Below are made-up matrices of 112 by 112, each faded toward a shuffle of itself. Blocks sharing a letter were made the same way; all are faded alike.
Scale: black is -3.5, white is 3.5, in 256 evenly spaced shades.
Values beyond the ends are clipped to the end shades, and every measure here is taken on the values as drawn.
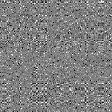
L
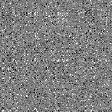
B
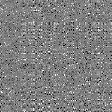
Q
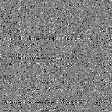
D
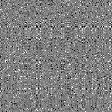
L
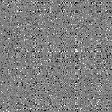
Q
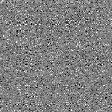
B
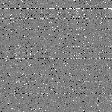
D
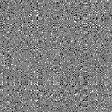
L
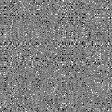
Q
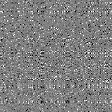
Q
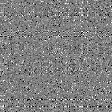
D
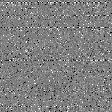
D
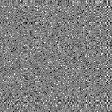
L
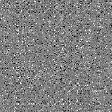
B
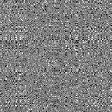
L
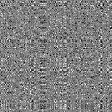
L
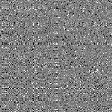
L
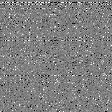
D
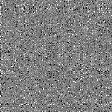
B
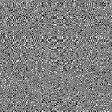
L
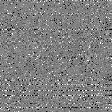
D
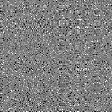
Q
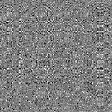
L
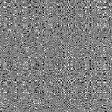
L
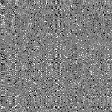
Q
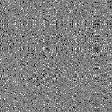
Q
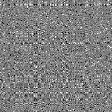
L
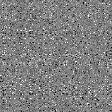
B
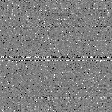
D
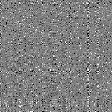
Q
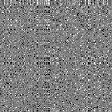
L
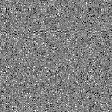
B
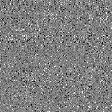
B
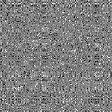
L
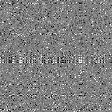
D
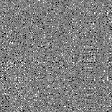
B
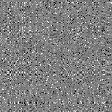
Q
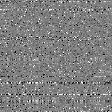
D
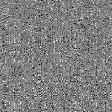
B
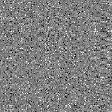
B
